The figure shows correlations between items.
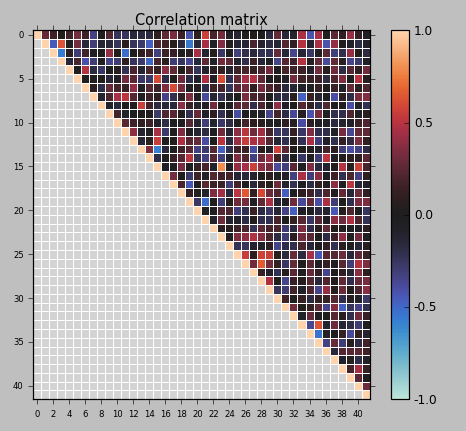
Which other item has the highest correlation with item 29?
25
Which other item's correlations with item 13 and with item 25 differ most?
15
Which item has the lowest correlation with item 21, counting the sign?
19
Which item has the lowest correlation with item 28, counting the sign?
31
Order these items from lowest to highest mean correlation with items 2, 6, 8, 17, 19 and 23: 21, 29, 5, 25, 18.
21, 5, 29, 25, 18
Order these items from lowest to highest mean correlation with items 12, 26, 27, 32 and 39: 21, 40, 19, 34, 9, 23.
9, 21, 19, 34, 23, 40
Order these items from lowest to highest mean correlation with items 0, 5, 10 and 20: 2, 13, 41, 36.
13, 36, 41, 2
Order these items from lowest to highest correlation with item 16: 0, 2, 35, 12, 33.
12, 2, 0, 35, 33
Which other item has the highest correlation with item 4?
6
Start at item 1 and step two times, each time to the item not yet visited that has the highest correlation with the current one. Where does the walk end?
33
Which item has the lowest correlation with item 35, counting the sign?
34
